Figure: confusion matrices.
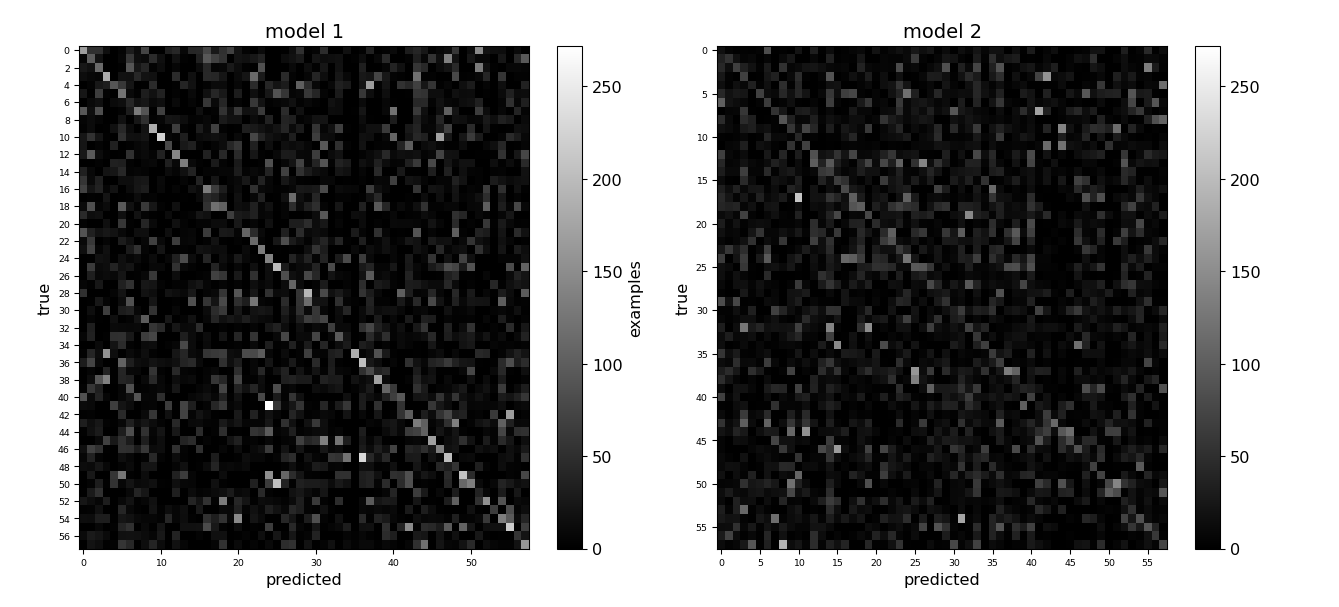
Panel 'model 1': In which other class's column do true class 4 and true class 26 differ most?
28
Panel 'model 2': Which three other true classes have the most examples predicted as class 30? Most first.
7, 57, 46
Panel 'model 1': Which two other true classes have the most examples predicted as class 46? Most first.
10, 12
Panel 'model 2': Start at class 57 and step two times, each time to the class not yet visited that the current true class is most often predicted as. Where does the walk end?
56
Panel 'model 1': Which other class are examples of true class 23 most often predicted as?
1
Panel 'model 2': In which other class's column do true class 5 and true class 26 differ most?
24
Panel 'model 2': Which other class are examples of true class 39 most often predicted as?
27
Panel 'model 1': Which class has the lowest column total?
35
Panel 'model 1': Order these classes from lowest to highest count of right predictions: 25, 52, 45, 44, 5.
44, 5, 52, 45, 25
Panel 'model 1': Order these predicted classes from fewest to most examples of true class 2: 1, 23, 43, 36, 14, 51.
14, 1, 36, 43, 23, 51
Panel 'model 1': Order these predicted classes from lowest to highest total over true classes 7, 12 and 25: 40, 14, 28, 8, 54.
14, 28, 54, 8, 40
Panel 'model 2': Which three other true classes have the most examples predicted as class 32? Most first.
19, 27, 40
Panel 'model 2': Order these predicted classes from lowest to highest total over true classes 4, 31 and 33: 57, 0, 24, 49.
0, 49, 24, 57
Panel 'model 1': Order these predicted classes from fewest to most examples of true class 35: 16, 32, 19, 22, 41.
41, 19, 32, 16, 22
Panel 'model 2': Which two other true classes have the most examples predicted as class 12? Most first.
13, 22
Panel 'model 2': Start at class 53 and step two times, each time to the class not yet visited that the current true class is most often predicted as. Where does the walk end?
42
